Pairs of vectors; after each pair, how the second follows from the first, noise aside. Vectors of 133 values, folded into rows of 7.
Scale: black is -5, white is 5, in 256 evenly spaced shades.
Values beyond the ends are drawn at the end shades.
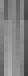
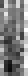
negated, scaled up.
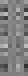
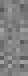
reversed, shrunk.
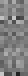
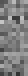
sign-scrambled.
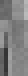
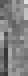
copied.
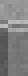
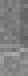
reversed, shrunk.
